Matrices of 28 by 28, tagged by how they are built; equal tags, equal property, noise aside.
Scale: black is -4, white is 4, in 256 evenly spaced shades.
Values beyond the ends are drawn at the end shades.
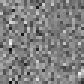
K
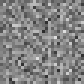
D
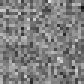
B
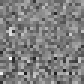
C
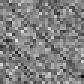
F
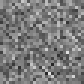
F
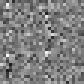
K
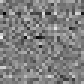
C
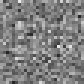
B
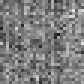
B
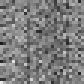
D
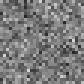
F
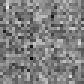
B
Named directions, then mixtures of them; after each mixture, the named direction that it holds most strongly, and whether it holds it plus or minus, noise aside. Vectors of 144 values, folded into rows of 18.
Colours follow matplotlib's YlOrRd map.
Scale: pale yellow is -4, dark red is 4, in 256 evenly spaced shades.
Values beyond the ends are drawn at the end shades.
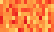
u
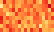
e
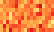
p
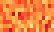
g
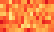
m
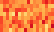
g, minus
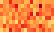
p, plus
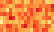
m, minus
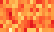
p, minus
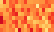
u, plus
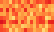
m, plus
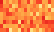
e, minus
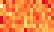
e, plus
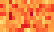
m, minus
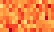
e, plus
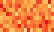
e, minus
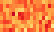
g, plus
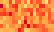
m, minus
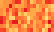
u, plus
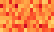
p, plus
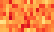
m, minus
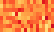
g, minus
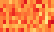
p, minus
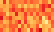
e, plus
